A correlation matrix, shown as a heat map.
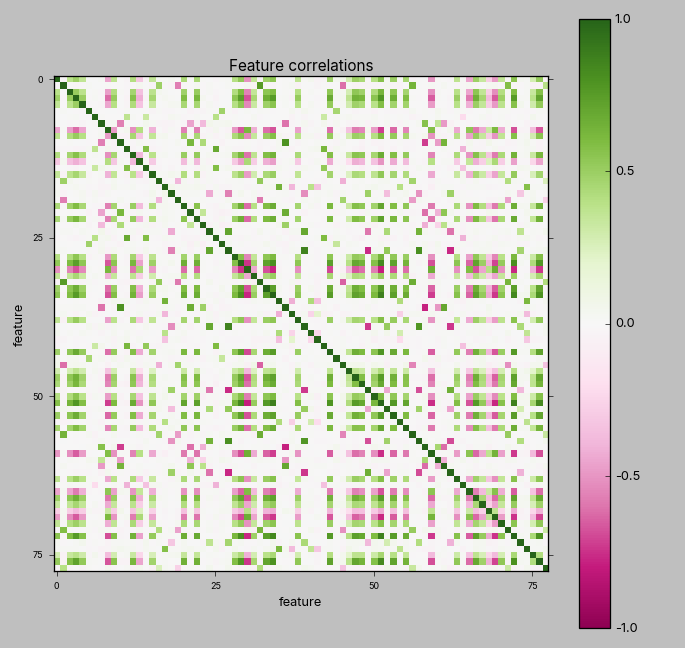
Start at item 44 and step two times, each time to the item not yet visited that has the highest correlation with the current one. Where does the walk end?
26
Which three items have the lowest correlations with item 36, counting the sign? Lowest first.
58, 7, 60
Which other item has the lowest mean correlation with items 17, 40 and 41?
37
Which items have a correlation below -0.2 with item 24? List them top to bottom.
18, 49, 62
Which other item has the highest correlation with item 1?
32
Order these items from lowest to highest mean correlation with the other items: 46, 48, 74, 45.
45, 74, 46, 48
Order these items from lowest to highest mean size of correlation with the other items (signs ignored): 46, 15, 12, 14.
14, 46, 15, 12
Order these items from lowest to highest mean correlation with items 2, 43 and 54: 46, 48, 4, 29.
46, 4, 48, 29
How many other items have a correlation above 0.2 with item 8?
6
